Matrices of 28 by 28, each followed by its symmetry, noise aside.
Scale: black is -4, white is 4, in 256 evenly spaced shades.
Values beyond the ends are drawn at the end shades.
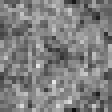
mirrored top to bottom.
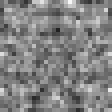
mirrored left to right.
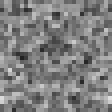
mirrored left to right.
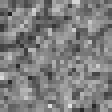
symmetric.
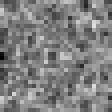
mirrored top to bottom.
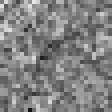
symmetric.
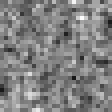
same after a half turn.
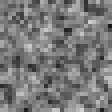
symmetric.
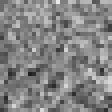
no symmetry.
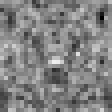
mirrored left to right.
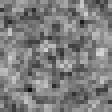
same after a half turn.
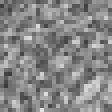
symmetric.
